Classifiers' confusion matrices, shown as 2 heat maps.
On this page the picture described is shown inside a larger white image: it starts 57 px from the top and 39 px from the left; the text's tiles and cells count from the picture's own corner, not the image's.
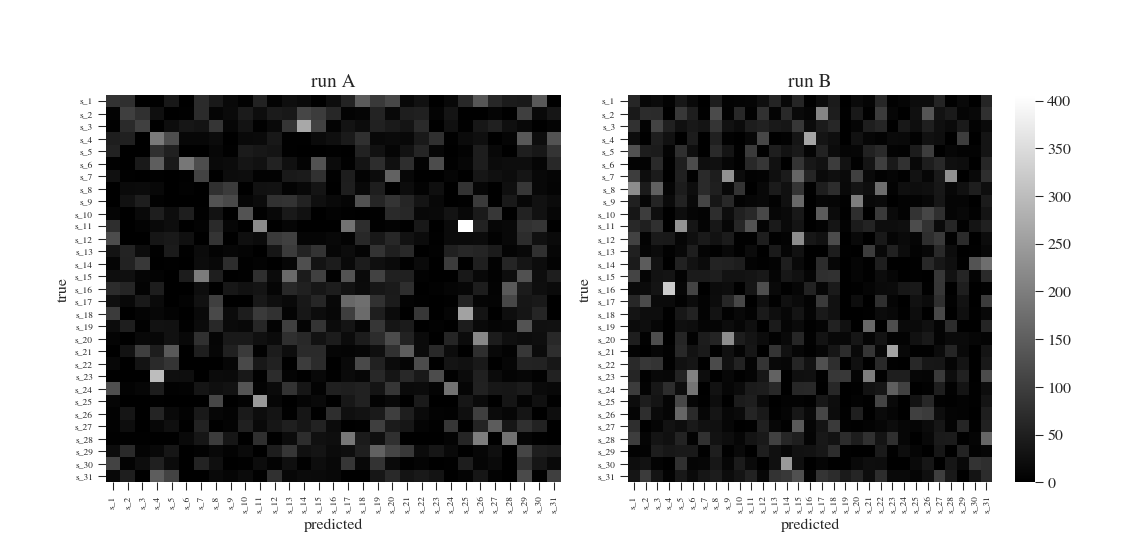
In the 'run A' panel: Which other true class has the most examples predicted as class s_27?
s_10
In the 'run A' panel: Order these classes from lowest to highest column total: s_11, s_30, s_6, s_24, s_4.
s_6, s_24, s_30, s_11, s_4
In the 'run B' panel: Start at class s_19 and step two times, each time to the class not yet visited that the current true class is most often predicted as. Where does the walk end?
s_23
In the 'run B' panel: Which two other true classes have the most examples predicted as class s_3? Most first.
s_8, s_20
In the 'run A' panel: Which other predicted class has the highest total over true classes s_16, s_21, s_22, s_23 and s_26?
s_4
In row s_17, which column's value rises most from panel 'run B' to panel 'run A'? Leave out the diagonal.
s_18
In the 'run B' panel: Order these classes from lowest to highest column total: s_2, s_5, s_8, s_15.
s_2, s_8, s_5, s_15
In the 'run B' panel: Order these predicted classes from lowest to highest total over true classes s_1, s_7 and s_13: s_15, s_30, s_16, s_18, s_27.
s_30, s_16, s_18, s_27, s_15
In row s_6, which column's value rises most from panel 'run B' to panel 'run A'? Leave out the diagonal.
s_4
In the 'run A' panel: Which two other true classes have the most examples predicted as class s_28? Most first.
s_16, s_17
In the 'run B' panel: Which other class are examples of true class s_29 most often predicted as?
s_18
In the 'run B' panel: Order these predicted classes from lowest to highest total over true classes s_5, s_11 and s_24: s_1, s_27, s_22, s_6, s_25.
s_27, s_22, s_25, s_6, s_1
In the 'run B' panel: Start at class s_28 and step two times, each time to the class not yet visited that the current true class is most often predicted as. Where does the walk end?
s_15
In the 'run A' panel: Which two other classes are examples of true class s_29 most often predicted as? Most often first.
s_19, s_20
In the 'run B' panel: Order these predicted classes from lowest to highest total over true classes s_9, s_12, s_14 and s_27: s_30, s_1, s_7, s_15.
s_30, s_7, s_1, s_15
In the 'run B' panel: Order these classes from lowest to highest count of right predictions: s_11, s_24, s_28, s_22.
s_28, s_22, s_24, s_11
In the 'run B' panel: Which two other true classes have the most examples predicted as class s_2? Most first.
s_14, s_17
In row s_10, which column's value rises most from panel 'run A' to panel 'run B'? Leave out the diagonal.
s_17
